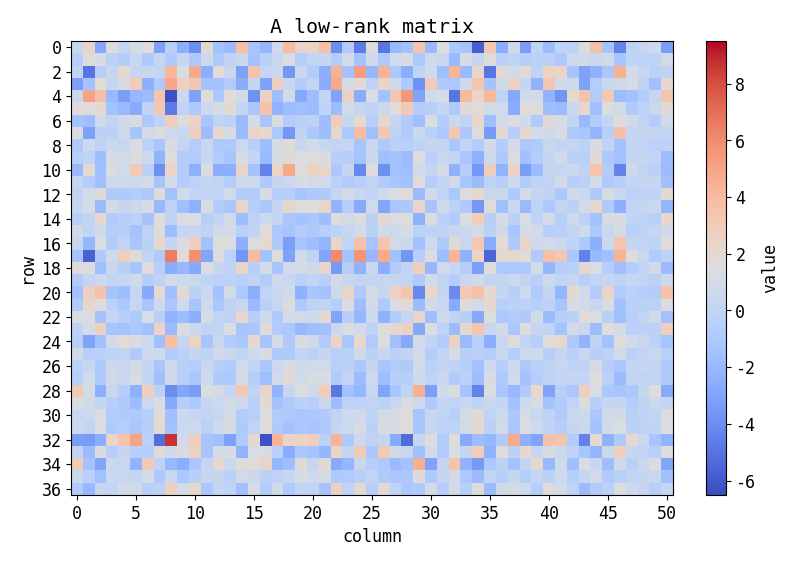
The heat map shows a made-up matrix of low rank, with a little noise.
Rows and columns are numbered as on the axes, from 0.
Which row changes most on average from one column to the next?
17
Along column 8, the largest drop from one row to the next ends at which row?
4
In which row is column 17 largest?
32
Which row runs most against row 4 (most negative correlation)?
24
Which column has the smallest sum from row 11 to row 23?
29
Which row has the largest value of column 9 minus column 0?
3
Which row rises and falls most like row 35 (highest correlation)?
11
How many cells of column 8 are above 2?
8
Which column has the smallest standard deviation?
48
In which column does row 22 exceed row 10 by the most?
16
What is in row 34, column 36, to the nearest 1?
0
